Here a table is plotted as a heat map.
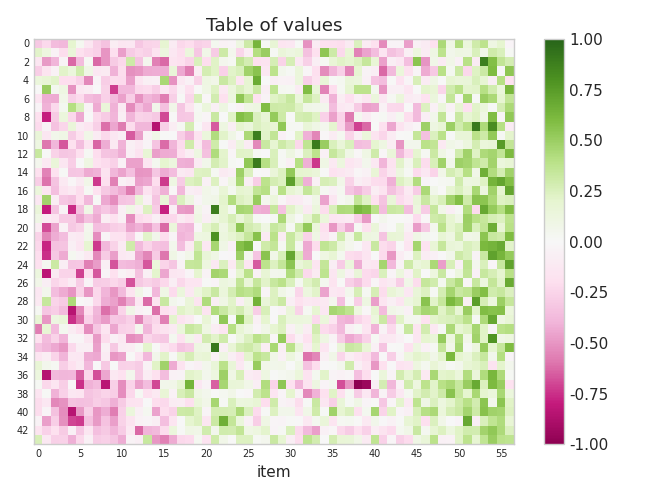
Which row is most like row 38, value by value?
34
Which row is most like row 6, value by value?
14
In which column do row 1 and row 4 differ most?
38
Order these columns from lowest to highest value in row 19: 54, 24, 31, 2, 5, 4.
5, 4, 2, 31, 24, 54
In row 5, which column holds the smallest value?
9
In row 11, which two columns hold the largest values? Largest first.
33, 55
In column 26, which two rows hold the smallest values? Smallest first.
24, 11
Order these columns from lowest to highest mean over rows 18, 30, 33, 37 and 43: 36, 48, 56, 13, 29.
36, 13, 29, 48, 56
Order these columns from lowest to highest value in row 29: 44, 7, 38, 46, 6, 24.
7, 6, 44, 38, 24, 46
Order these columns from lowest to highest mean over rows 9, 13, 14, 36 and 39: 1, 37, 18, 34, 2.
1, 2, 37, 18, 34
